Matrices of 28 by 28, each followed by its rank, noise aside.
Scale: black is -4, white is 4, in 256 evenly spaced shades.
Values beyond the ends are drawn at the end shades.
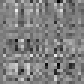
three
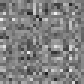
three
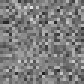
four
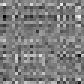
two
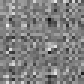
four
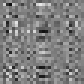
two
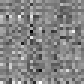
five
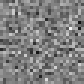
five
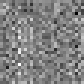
four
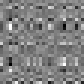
two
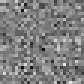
five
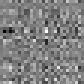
four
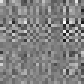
two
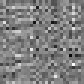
five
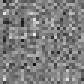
five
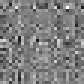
four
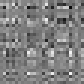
two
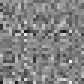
four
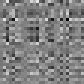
two
